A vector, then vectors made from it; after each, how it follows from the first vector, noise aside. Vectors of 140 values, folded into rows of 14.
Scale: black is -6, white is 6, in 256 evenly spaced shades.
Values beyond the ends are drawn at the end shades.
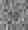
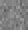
reversed, negated, shrunk.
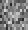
negated, scaled up.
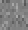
wrapped around, negated, partly zeroed.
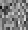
wrapped around, scaled up.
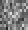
negated, scaled up.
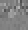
reversed, negated, partly zeroed.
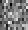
negated, scaled up.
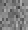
reversed.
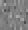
reversed, negated, partly zeroed.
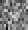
negated, scaled up.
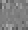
wrapped around, negated, partly zeroed.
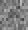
reversed.
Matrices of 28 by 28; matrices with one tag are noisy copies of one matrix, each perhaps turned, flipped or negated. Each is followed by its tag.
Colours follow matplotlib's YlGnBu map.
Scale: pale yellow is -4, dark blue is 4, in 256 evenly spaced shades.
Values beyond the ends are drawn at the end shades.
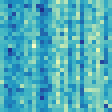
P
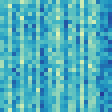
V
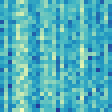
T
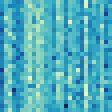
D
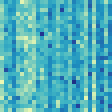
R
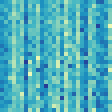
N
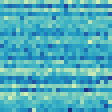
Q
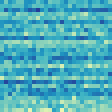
V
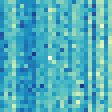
R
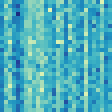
D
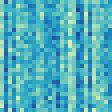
Q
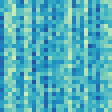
N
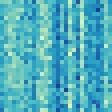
P
